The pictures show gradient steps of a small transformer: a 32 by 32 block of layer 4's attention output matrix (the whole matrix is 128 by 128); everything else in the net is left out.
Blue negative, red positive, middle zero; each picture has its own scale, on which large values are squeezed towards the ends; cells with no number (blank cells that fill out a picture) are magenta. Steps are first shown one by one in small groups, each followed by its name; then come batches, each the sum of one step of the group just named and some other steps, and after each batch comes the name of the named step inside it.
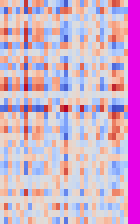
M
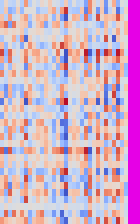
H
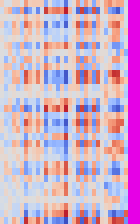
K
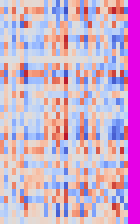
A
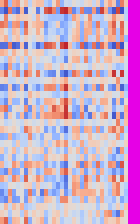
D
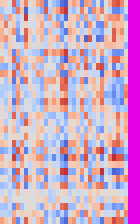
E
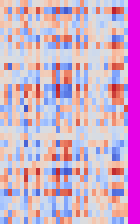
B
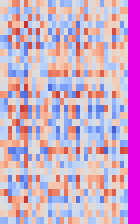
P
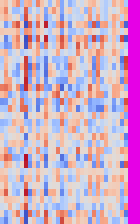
P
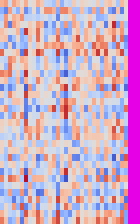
D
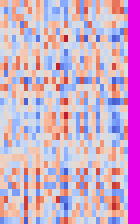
A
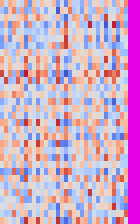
A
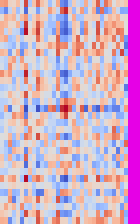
D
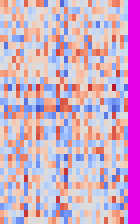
E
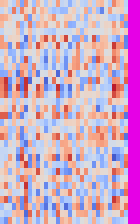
B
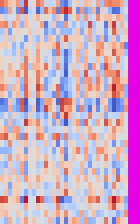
K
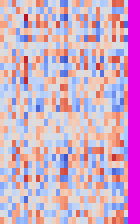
E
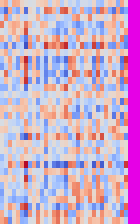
D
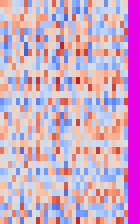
H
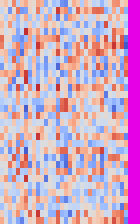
E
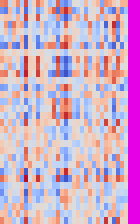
D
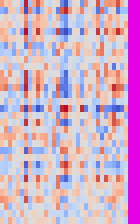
M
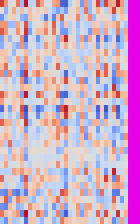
A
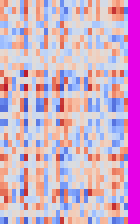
A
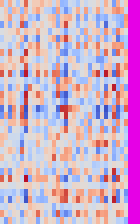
B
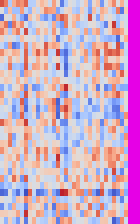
D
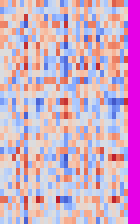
E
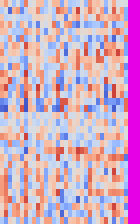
H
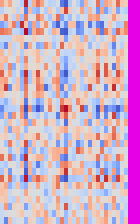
M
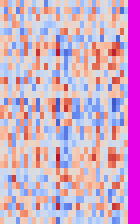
D
